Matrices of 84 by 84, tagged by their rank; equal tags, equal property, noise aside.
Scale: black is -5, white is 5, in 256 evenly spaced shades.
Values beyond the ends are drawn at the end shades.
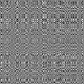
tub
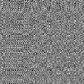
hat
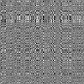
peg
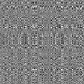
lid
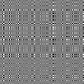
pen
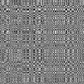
peg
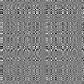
peg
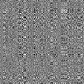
hat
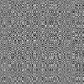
tub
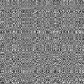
lid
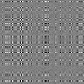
pen
